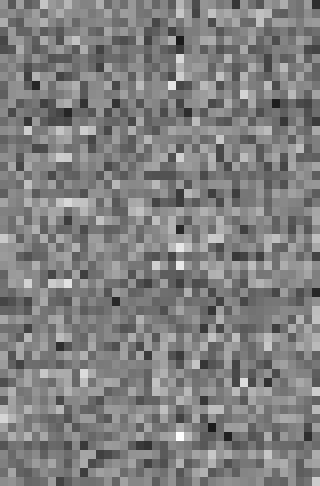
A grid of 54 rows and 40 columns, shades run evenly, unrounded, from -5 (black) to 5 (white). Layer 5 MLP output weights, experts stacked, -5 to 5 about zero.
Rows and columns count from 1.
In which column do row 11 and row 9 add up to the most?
31
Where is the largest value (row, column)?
49, 23
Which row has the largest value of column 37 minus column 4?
37
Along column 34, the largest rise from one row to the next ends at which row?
44
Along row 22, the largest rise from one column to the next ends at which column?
24
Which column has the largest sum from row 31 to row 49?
21
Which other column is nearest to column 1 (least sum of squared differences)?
17
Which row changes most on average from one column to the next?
43
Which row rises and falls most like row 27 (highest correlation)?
38
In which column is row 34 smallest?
15
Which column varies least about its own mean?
16
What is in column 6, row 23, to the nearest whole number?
2
